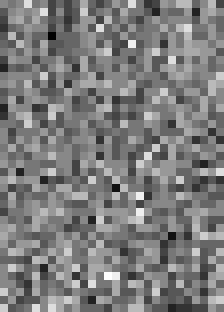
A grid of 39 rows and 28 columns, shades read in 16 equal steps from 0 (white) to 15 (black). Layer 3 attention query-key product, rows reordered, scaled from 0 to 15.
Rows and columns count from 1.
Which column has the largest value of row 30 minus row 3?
22
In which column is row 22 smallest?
28
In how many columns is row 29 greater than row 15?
14
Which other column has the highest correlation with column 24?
11
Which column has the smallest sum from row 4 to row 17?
24
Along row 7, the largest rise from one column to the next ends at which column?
15
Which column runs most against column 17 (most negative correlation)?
19
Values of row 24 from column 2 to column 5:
11 9 10 5
